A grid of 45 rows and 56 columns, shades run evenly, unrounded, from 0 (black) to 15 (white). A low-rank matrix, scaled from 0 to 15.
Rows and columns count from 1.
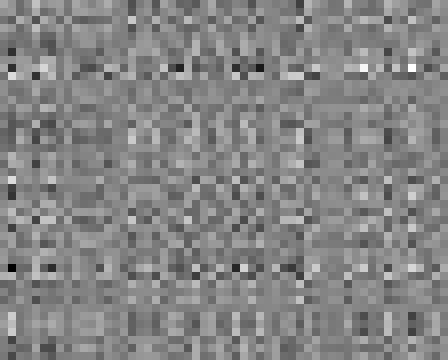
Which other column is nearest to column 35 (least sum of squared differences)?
18
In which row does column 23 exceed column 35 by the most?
10
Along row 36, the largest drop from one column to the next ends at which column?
39
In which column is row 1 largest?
5
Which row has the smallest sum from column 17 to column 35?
9
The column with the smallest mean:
2
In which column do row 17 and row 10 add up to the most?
38
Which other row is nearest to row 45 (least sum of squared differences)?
43
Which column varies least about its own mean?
34
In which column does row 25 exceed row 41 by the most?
52
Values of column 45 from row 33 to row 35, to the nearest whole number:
8 10 7
